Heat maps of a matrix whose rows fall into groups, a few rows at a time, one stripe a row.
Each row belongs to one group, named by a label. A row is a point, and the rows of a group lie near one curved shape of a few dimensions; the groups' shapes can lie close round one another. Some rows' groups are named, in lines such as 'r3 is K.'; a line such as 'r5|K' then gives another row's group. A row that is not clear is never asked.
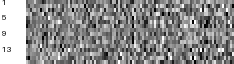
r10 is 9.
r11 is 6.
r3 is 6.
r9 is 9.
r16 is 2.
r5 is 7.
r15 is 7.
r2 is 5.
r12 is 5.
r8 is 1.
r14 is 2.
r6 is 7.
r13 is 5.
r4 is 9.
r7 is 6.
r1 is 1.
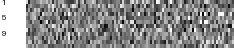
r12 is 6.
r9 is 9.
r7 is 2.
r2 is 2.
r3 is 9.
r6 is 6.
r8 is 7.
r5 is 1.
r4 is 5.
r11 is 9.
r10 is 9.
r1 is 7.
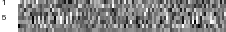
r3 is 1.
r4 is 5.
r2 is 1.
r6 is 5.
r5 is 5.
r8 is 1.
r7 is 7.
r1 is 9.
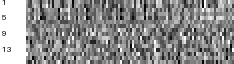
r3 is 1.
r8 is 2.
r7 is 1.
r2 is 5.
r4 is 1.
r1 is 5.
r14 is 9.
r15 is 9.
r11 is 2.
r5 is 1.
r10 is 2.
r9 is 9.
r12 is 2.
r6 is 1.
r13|2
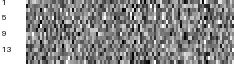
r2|7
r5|6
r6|5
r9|9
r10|5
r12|9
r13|5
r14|7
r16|2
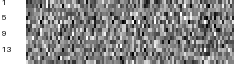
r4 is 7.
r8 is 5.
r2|5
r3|1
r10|9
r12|1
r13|5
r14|7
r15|1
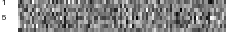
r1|5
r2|6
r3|1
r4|5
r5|5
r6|6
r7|9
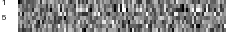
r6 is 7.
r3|6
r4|2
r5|6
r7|2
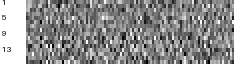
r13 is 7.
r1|7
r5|2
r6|5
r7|1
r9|6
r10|1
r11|7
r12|5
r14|9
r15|7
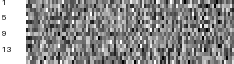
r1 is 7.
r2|6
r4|2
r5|7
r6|5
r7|7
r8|7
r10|9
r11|1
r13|2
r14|9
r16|1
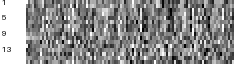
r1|9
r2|9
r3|2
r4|2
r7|5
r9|7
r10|9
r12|7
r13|7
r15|2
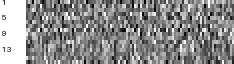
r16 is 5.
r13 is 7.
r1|1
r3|1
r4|6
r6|6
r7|7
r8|1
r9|5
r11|2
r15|9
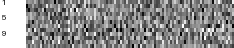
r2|2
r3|9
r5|7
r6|9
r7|5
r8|1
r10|5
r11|9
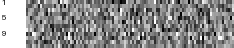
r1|1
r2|5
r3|2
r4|7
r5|2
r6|1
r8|9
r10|5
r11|9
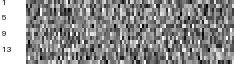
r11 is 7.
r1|6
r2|2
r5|1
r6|6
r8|5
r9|9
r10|9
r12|5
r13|5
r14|1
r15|1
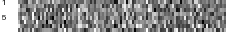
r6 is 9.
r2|7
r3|9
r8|2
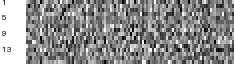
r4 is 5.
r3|7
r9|2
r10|1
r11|6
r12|7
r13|1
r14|7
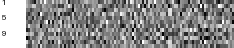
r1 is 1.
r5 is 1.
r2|5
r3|2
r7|1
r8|7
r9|9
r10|7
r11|6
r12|5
